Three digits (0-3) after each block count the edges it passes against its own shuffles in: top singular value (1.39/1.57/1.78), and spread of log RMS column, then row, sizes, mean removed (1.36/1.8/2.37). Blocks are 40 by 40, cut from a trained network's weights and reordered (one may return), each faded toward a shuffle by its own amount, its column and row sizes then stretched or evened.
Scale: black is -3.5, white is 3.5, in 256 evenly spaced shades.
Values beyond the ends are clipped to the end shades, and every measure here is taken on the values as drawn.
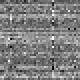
3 1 1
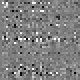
1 2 3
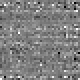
1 2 2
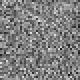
2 0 0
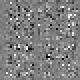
0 3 2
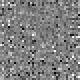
0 2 1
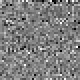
1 0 2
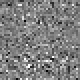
0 1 2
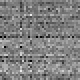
3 2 2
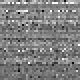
3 0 3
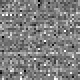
0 1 0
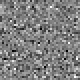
0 0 2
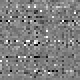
2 1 3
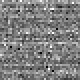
2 0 0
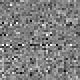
1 1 2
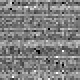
3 1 1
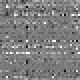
1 1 3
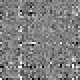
2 2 2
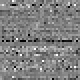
2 0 3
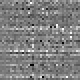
3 2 2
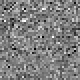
0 0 2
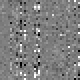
3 3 0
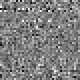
0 0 2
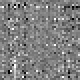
1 2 2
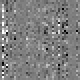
2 3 1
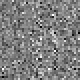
1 2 0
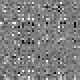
3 3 2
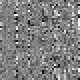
0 3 0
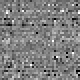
1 2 2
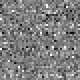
2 0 2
